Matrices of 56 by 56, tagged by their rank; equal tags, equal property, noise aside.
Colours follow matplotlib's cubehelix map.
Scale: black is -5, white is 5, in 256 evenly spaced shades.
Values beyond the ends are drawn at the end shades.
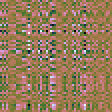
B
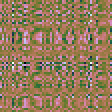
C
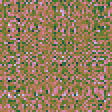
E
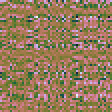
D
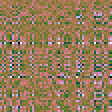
B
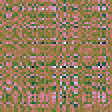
B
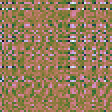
B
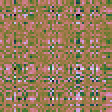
B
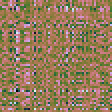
C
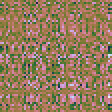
D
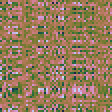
C
